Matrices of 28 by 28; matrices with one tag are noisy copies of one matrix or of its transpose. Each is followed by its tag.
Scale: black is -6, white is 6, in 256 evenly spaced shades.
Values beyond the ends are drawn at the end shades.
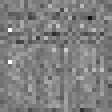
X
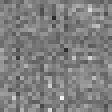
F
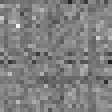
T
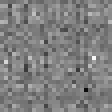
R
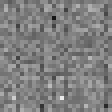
F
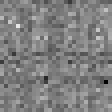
T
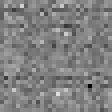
R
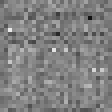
X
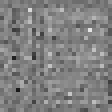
X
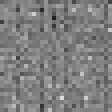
F
